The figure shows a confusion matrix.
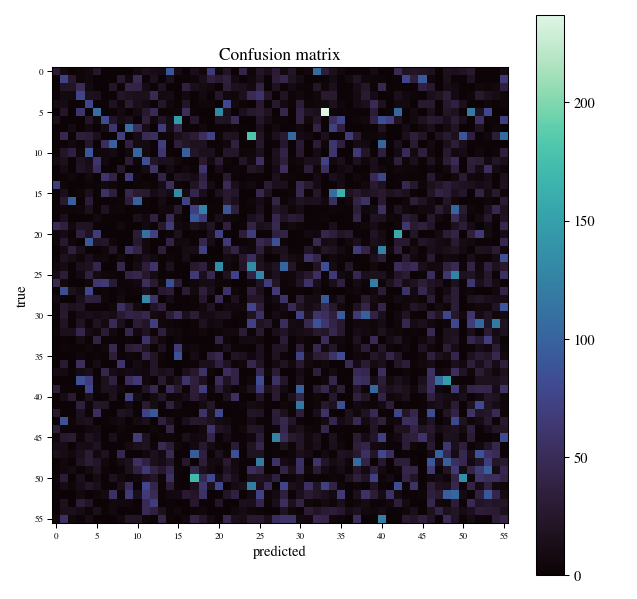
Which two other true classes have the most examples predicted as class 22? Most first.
47, 25
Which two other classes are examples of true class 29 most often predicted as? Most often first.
55, 24
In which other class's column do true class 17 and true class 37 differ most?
18
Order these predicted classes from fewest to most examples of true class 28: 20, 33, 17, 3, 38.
17, 3, 38, 20, 33
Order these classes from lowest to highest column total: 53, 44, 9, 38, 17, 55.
44, 38, 9, 17, 53, 55
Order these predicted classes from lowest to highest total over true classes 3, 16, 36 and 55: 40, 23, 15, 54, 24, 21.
15, 23, 54, 21, 24, 40
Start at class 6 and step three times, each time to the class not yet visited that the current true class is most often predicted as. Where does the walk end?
30
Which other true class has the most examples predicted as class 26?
51
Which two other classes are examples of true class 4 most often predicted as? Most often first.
21, 39
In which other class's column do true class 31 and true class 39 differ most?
54
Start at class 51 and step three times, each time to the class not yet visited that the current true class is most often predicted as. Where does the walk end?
42
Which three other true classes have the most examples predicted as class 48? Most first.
38, 52, 30
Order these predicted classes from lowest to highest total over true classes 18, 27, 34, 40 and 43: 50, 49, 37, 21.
50, 21, 37, 49
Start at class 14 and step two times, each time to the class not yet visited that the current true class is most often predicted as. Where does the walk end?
32
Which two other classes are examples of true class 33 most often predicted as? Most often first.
53, 11
